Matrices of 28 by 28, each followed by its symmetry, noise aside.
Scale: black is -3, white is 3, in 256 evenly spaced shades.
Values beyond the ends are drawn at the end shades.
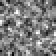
same after a half turn.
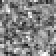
no symmetry.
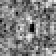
mirrored top to bottom.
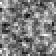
mirrored top to bottom.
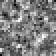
symmetric.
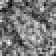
symmetric.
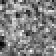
no symmetry.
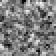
no symmetry.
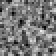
symmetric.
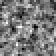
no symmetry.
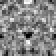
mirrored left to right.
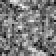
same after a half turn.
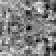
mirrored top to bottom.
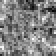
no symmetry.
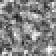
symmetric.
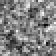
symmetric across the other diagonal.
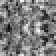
mirrored top to bottom.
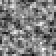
same after a half turn.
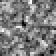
symmetric.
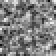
no symmetry.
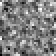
symmetric across the other diagonal.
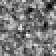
symmetric across the other diagonal.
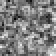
no symmetry.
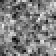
mirrored top to bottom.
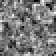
symmetric across the other diagonal.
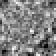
symmetric.
